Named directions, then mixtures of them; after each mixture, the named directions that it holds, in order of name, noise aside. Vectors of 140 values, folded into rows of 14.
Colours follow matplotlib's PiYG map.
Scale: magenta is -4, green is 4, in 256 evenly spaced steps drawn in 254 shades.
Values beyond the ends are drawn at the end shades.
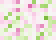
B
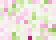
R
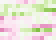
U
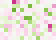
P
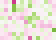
P, R.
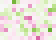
P, U.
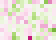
R.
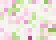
R.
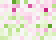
P, U.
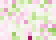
R.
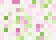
B, P.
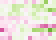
R, U.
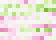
U.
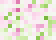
B.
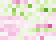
P, U.
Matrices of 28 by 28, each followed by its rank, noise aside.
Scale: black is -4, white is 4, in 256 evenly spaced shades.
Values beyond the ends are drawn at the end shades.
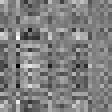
two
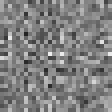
six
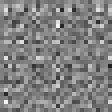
four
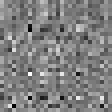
four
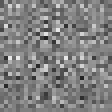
four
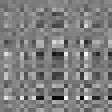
one
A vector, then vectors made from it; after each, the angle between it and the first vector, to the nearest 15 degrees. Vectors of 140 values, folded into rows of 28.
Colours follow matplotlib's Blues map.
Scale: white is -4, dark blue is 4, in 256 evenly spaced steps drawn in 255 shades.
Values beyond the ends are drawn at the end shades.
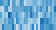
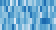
45 degrees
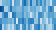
135 degrees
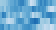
105 degrees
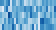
15 degrees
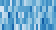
30 degrees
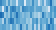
60 degrees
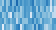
120 degrees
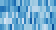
90 degrees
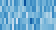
120 degrees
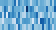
60 degrees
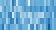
60 degrees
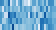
45 degrees
